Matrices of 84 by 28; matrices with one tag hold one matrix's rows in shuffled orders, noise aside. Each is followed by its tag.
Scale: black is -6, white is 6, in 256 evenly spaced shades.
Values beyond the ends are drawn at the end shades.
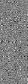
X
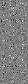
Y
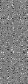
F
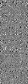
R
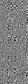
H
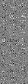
Y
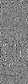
R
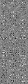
Y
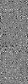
R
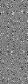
F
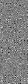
X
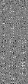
Y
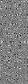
X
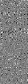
X
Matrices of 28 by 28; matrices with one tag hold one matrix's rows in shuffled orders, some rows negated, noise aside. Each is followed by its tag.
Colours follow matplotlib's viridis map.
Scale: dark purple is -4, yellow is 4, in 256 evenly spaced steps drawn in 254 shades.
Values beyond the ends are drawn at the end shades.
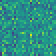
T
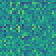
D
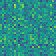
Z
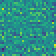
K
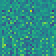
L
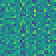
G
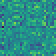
K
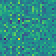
D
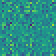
L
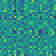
Z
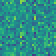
G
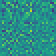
L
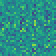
G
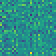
T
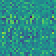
L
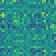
K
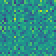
Z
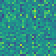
G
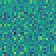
Z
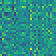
T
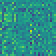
T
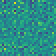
Z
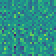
Z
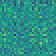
Z
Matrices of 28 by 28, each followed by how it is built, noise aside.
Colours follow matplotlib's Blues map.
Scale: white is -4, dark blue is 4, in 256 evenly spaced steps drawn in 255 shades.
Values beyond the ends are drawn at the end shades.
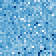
sparse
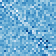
banded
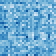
blocks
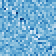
banded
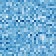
low rank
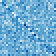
diagonal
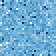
sparse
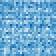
blocks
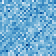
Hankel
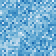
Hankel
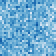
smooth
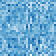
low rank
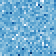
sparse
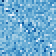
banded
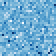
sparse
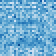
blocks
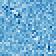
banded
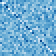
diagonal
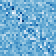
banded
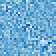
banded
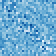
banded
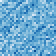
Hankel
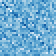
diagonal
